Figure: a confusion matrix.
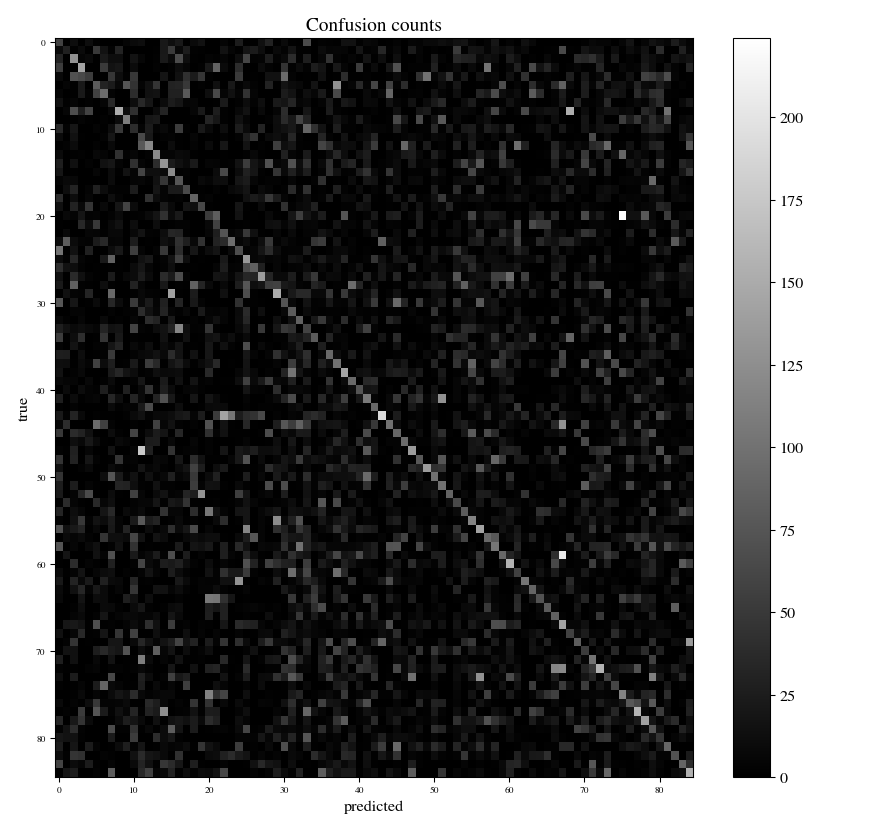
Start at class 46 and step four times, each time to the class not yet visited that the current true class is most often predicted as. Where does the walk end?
20
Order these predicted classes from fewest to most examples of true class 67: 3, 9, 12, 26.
9, 3, 26, 12
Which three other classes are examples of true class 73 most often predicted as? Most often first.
56, 79, 47
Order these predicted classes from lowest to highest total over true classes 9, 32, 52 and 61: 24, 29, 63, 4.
63, 29, 4, 24
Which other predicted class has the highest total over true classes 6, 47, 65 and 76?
11
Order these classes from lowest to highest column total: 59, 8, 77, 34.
34, 8, 77, 59
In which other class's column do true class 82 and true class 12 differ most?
46
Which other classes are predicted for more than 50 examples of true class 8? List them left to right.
2, 4, 58, 62, 68, 81
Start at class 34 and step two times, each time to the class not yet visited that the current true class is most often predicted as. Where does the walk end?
10
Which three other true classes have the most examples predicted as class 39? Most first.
28, 69, 62
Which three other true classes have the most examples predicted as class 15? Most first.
29, 79, 59
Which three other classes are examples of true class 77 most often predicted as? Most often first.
14, 33, 5
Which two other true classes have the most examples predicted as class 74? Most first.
37, 44
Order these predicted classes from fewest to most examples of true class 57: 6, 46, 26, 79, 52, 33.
52, 79, 33, 6, 46, 26
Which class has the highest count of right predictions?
43
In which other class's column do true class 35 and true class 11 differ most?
71
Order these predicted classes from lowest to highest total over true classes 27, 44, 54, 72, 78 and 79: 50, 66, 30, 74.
74, 50, 30, 66
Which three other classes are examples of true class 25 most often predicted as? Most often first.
7, 16, 42
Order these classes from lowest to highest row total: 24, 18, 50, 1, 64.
18, 1, 24, 50, 64
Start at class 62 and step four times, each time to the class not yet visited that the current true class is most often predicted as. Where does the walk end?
16
